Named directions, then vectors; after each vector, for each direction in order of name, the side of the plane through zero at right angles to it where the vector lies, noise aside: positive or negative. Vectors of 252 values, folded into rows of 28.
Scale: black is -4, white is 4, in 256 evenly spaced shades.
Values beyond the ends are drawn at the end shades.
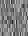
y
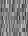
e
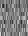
negative, positive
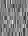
positive, negative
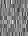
positive, negative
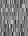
negative, negative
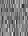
positive, positive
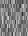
negative, negative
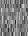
negative, negative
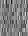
negative, positive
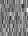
positive, positive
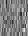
negative, positive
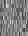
positive, negative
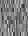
positive, positive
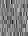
negative, positive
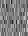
negative, positive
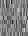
negative, positive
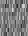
negative, negative
